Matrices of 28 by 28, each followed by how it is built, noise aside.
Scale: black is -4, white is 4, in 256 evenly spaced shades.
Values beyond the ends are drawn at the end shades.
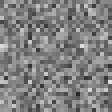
repeating columns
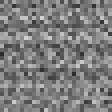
repeating columns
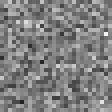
noise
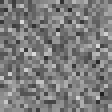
Toeplitz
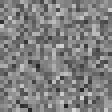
noise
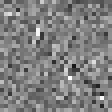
banded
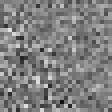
lower triangular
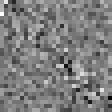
banded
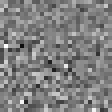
lower triangular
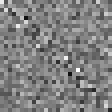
banded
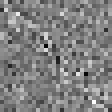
banded
